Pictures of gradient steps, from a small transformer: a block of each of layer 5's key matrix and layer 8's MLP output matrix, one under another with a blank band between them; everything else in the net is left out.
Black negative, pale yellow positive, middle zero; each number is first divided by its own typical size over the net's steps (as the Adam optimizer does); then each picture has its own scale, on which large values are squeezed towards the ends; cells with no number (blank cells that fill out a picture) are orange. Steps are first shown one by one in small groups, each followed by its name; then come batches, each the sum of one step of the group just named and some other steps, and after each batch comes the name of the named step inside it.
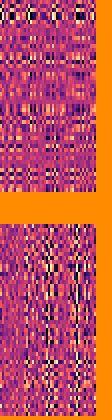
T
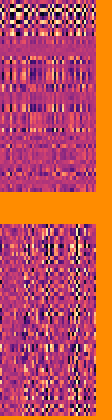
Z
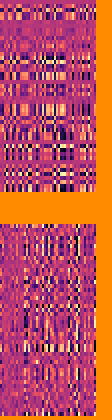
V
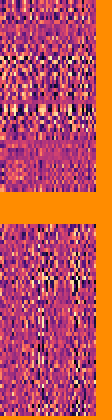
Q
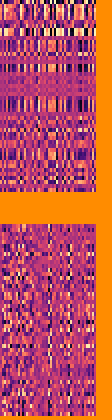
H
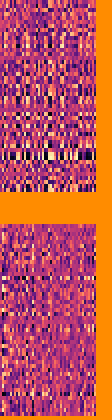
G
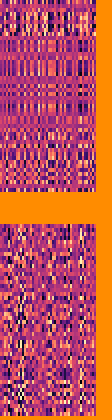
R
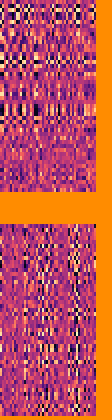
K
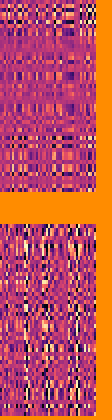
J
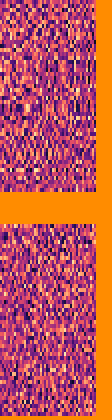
Z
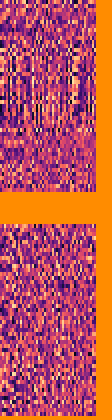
Q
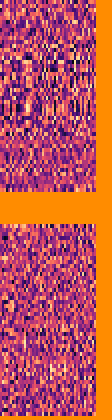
V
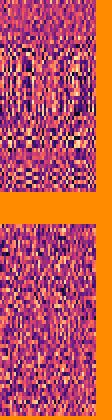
Q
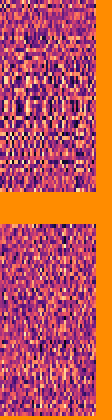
Q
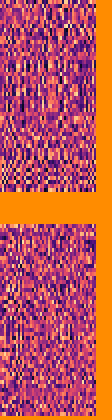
R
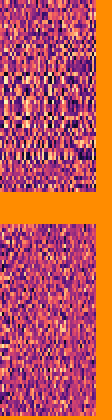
G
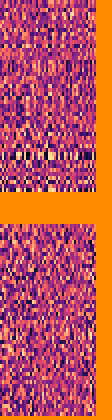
G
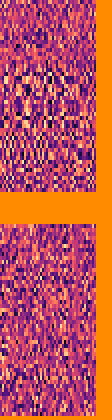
G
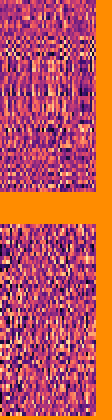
V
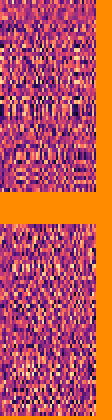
Q
